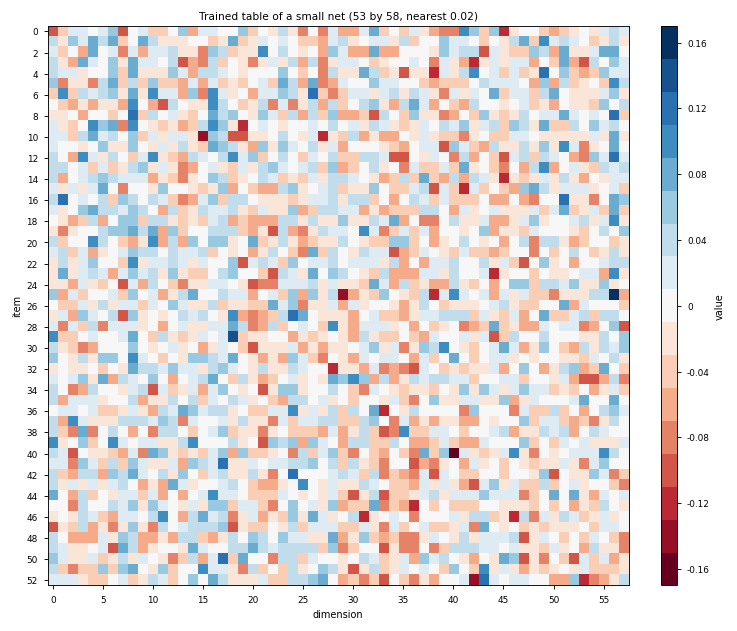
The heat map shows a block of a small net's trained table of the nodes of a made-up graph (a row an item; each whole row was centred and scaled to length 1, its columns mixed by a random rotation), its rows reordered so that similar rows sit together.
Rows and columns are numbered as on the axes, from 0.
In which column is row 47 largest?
43
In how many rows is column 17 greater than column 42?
35
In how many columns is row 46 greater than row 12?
23
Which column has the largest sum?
8
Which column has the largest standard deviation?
18
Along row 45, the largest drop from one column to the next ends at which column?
33
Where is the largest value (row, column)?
25, 56
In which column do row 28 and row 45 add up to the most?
28
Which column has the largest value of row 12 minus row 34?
10
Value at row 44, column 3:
0.04
